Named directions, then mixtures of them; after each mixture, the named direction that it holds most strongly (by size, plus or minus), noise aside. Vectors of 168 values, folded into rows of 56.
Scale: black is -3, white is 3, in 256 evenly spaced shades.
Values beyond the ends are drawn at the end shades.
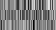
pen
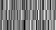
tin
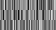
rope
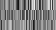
pen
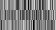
pen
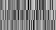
pen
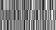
tin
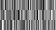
rope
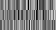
rope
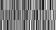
tin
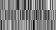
pen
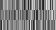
pen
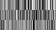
pen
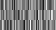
rope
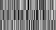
rope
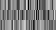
pen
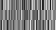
tin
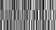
tin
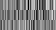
pen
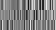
pen
